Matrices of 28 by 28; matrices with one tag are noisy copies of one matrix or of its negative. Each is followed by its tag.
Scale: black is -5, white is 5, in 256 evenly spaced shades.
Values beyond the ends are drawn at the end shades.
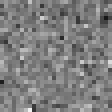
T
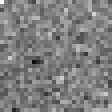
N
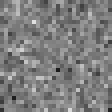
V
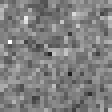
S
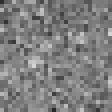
N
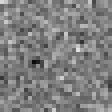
N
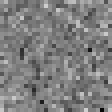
V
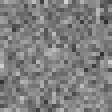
T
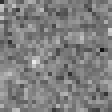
N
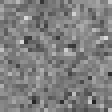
S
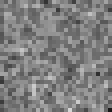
V
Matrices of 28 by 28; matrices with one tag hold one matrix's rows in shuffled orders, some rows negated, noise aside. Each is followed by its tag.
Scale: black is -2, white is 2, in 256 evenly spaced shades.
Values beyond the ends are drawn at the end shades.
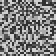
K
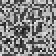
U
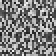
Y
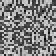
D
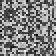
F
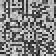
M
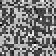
U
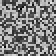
F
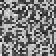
F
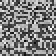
U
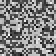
M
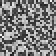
F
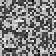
F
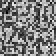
F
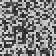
F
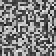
F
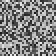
Y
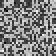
D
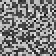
F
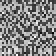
Y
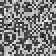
D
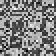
M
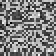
M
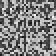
K
